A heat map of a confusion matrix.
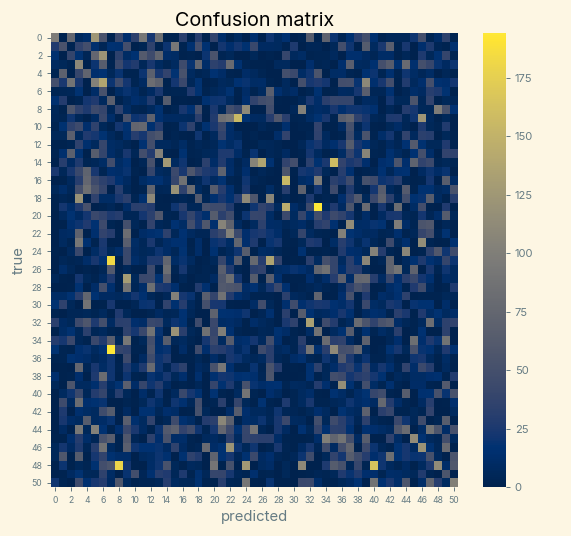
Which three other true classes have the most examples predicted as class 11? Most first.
0, 10, 2
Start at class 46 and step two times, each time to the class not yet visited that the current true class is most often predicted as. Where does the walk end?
36
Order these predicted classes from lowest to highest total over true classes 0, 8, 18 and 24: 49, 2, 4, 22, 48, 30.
30, 4, 22, 49, 2, 48
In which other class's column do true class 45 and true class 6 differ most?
34
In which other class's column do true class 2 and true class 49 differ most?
6
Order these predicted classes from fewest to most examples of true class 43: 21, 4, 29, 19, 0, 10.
0, 10, 19, 29, 4, 21
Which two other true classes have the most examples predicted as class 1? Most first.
4, 47
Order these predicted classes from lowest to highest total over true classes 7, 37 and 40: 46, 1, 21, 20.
1, 46, 20, 21
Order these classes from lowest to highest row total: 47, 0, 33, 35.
33, 47, 0, 35
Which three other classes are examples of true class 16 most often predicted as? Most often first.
29, 33, 4
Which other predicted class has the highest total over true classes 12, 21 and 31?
37
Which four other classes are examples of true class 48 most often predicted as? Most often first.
8, 40, 24, 31
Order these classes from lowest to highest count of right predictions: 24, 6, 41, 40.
40, 6, 24, 41
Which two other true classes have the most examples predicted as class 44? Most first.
24, 3
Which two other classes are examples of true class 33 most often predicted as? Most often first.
15, 21
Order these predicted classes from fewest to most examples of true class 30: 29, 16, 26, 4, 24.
24, 29, 16, 26, 4
